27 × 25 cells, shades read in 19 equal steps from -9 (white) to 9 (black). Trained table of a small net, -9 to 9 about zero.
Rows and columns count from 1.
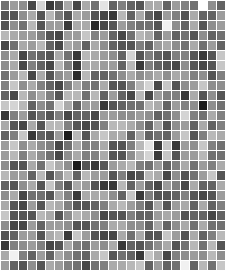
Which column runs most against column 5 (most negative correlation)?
25
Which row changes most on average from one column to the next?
1
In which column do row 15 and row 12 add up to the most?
18
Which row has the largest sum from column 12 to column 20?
19
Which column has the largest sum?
13
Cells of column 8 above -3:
21
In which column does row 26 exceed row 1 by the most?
23
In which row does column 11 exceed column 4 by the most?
3
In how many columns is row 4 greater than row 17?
13
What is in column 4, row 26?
2
